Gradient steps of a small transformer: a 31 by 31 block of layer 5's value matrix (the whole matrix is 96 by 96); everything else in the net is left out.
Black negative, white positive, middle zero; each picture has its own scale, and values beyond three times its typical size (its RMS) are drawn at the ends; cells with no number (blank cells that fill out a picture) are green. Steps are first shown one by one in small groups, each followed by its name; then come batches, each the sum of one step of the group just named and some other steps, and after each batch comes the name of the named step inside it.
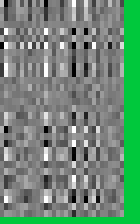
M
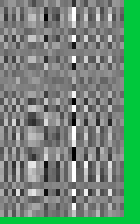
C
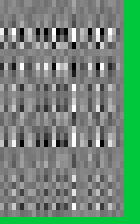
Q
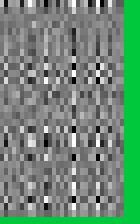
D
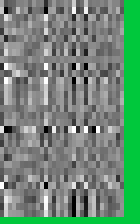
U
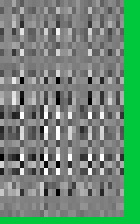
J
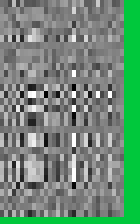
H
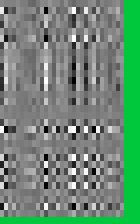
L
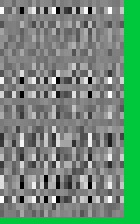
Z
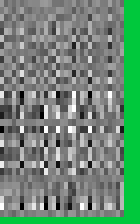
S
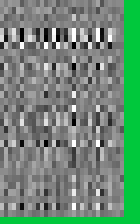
Q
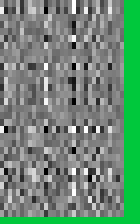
L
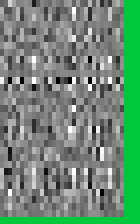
C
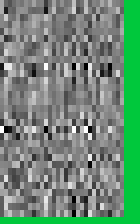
U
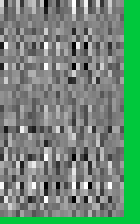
D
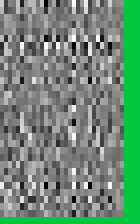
U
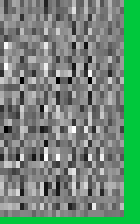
J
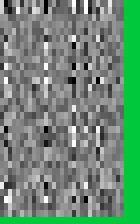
U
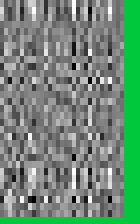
D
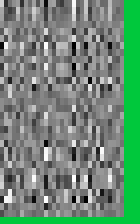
M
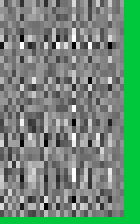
H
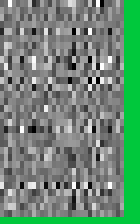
D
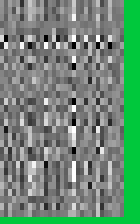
C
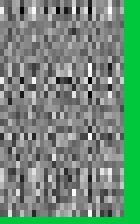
Z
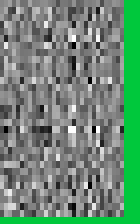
S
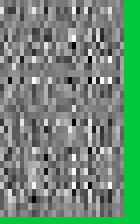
L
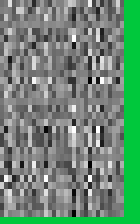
U
